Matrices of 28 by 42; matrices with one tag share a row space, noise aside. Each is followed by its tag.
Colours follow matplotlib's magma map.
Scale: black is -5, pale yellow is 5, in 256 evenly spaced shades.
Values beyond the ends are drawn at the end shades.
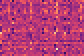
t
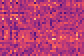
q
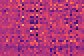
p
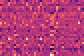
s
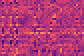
q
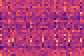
t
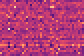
s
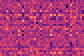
p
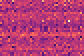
t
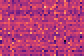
t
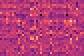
p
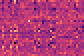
q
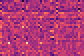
s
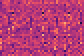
t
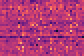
p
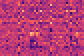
p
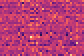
p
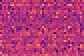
t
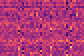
p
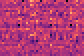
p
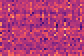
t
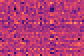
s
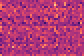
t
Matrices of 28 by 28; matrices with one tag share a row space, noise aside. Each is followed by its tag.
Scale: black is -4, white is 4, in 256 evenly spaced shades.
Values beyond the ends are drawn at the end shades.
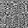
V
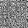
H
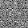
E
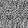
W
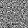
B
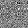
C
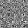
B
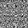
V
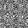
V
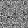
B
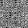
E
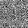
H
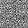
W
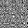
H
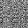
B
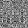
B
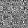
B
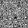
E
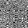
V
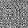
W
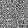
W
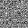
E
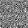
C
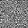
C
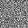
C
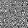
H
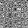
E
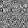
B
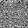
E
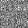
C
